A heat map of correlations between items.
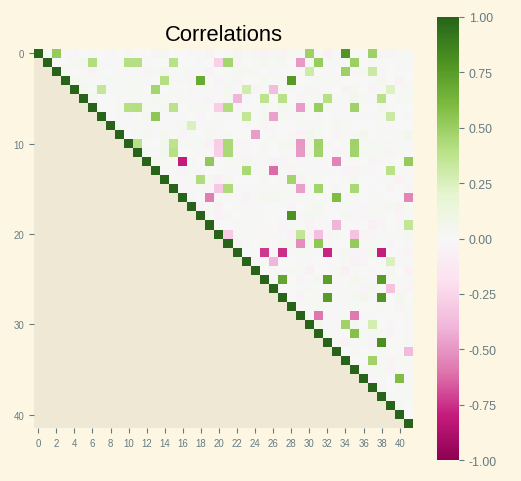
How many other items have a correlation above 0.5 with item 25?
3
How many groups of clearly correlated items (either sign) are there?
9
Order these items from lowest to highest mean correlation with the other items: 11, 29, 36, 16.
29, 16, 36, 11
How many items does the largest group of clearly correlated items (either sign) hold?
10
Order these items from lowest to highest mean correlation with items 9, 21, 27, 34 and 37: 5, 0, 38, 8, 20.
20, 8, 5, 38, 0
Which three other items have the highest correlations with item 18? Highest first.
28, 3, 14
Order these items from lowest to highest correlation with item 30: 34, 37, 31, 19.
19, 31, 37, 34
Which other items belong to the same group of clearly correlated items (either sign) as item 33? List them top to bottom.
12, 16, 19, 41
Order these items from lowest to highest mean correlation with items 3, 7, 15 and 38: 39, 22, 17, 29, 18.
22, 29, 17, 39, 18
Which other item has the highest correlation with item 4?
13
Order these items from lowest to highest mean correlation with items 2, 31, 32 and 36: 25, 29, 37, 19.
29, 19, 37, 25
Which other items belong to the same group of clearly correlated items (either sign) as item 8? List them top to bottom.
17
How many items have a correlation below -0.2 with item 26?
5
